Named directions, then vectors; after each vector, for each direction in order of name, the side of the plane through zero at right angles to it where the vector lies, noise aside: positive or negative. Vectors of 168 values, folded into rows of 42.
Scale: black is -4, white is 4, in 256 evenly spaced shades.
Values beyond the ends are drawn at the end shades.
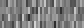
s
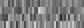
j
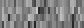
negative, negative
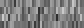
negative, negative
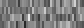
positive, negative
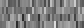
positive, negative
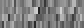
negative, negative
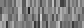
negative, negative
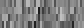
negative, negative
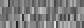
positive, negative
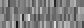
positive, negative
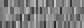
negative, positive
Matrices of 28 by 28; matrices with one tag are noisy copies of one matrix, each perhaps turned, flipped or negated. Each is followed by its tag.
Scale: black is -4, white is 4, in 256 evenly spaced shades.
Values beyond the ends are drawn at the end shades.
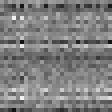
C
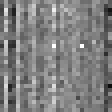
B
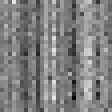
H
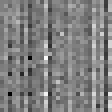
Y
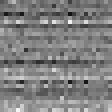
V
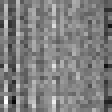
B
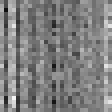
B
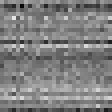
C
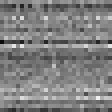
C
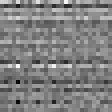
Y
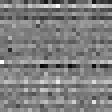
Y
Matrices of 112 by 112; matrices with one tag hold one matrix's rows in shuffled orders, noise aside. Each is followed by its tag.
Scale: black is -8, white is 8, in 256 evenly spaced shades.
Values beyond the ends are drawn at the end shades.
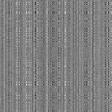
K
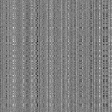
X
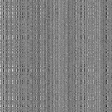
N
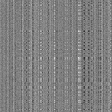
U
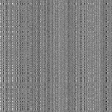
N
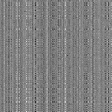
K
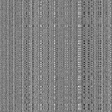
U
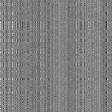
N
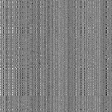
N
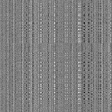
U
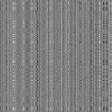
X
